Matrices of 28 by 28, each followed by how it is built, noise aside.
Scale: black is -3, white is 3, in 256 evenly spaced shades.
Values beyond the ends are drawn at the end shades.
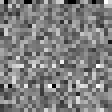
uneven rows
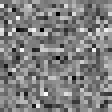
uneven rows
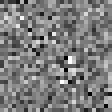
block diagonal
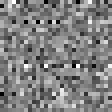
uneven rows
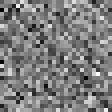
Toeplitz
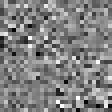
block diagonal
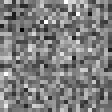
blocks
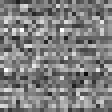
blocks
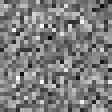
repeating rows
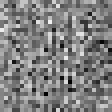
blocks
